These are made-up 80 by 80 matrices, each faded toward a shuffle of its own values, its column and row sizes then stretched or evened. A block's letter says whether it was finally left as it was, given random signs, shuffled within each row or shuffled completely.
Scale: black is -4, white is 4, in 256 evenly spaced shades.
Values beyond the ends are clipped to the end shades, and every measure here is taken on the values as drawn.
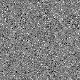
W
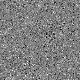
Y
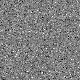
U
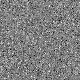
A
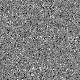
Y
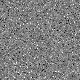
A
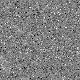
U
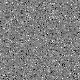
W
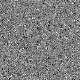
Y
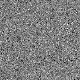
Y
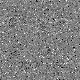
U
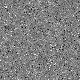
A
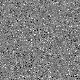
Y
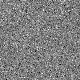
A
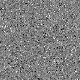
W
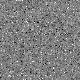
U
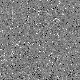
Y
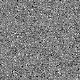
Y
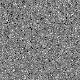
W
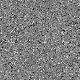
Y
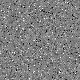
A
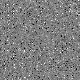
Y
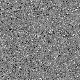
U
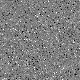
A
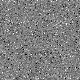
U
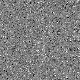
Y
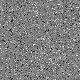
A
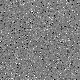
A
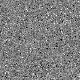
Y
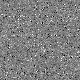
U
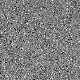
Y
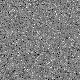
A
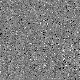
Y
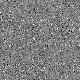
W
